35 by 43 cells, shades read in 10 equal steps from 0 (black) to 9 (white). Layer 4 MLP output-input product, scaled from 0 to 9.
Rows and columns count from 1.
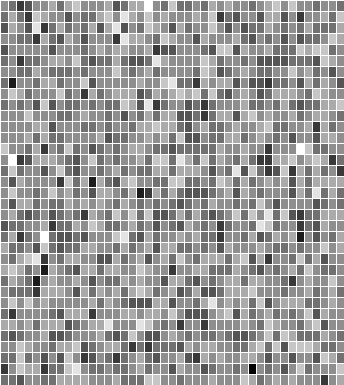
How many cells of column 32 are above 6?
4
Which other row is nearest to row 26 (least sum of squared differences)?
13
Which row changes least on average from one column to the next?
35
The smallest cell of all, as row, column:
34, 32
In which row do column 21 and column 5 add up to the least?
26
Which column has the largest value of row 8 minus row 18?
18
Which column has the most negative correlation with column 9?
12
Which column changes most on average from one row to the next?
2
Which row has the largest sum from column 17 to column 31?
15
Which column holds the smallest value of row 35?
41
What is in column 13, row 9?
4
